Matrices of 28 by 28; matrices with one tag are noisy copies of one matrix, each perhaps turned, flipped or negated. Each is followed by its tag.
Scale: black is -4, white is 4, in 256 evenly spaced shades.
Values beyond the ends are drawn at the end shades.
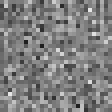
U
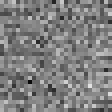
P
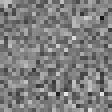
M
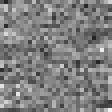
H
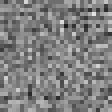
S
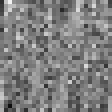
H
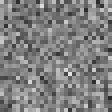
P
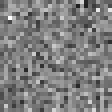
U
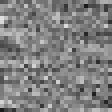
H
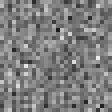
S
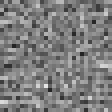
S
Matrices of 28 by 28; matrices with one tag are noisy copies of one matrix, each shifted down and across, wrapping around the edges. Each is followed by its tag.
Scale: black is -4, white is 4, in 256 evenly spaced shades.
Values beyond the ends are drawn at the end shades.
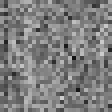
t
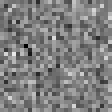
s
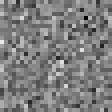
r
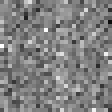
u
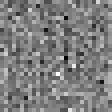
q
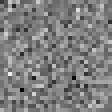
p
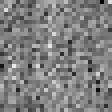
t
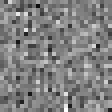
s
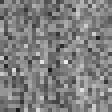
t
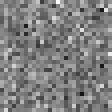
q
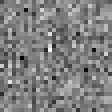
s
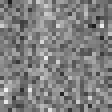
t
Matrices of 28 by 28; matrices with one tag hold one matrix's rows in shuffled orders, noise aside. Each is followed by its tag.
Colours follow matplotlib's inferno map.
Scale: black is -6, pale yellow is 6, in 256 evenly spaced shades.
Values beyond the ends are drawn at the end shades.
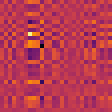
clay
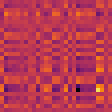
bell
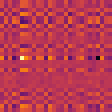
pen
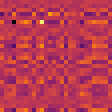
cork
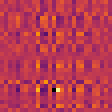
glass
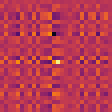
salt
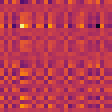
pen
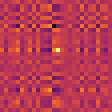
salt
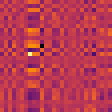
clay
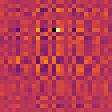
glass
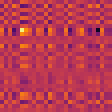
pen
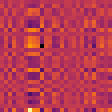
clay
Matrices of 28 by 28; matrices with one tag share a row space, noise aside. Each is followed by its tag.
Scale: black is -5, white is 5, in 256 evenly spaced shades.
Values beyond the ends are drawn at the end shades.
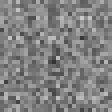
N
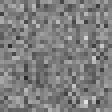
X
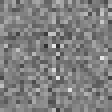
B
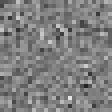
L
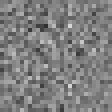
L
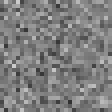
N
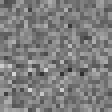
L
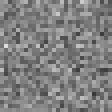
N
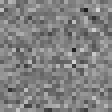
X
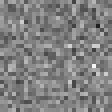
X
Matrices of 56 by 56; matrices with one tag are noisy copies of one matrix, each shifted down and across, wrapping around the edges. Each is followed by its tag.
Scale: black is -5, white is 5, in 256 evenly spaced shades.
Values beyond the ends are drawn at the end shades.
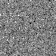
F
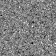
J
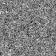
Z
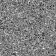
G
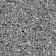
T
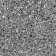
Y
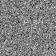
F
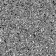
Y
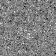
Z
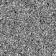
Y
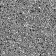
T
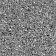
T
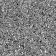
Y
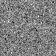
Y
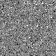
F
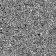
T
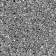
J
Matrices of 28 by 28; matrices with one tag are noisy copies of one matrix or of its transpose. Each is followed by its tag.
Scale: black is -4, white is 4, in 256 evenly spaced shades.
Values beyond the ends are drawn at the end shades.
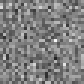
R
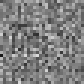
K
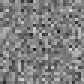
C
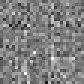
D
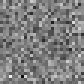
C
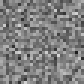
D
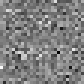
D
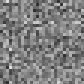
R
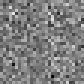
D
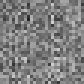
D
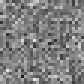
C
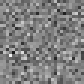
D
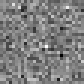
C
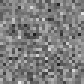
K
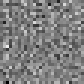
R
